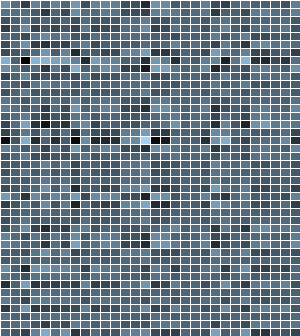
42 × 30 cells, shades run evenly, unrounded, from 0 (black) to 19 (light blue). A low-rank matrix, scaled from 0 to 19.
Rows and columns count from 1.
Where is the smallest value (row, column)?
8, 3
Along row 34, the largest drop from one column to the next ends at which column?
26
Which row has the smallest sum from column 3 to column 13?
18
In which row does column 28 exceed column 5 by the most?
16
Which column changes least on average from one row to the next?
19
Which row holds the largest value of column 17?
9
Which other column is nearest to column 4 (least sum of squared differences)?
6
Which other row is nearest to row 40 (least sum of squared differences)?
35
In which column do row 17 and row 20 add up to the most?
15
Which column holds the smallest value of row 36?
1
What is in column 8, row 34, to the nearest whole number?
10
